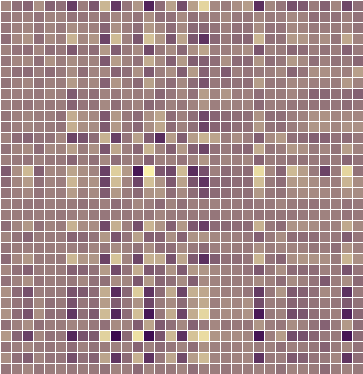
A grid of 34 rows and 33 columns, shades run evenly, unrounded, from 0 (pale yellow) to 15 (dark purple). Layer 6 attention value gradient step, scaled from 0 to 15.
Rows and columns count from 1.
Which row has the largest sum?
31
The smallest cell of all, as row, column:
16, 14
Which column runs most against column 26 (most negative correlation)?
8
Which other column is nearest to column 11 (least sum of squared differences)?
24
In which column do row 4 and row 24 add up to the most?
19
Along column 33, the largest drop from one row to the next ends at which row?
7
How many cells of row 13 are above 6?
26
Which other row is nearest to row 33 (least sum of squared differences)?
27
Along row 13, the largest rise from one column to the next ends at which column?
11
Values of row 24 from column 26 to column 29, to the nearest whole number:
9 6 6 6
